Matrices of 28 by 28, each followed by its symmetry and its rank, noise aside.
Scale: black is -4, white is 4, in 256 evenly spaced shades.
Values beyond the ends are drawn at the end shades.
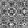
symmetric, rank three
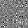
no symmetry, rank three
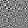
no symmetry, rank three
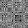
symmetric, rank three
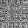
symmetric, rank four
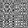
no symmetry, rank three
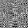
no symmetry, rank three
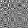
no symmetry, rank three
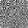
symmetric, rank four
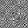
symmetric, rank four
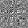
symmetric, rank four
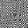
symmetric, rank three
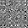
antisymmetric, rank four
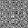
antisymmetric, rank four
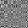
no symmetry, rank three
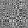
antisymmetric, rank four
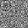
symmetric, rank four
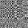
no symmetry, rank three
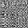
no symmetry, rank three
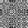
symmetric, rank three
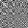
symmetric, rank three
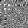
symmetric, rank four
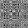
symmetric, rank three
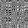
no symmetry, rank three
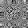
symmetric, rank three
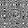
no symmetry, rank three
